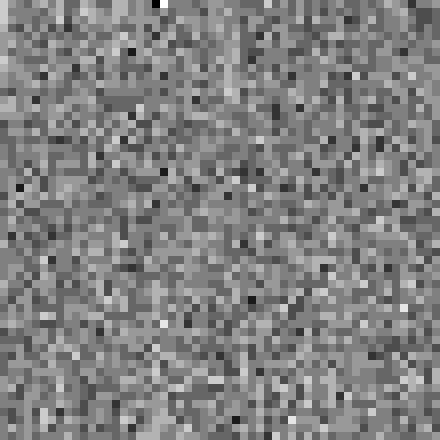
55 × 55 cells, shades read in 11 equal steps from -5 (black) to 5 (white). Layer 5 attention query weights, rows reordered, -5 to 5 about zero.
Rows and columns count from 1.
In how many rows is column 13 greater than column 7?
20
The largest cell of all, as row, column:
1, 21
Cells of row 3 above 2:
2
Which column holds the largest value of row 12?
29
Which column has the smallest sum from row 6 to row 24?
31
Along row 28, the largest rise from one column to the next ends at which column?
48
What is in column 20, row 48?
2
